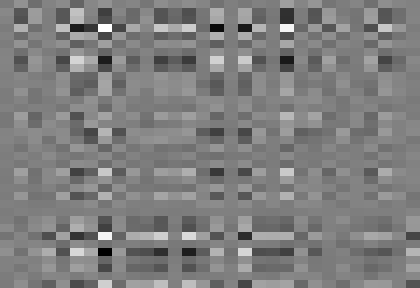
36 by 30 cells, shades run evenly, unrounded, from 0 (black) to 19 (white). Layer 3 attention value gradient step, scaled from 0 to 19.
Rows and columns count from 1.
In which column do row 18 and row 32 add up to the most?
6
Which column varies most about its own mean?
8
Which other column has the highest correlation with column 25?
13
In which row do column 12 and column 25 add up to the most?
4
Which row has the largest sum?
30
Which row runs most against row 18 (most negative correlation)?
24
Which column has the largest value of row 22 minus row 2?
21
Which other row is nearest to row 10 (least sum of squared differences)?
11
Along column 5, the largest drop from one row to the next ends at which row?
5
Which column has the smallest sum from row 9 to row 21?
16
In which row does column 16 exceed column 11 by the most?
32
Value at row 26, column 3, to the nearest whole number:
9
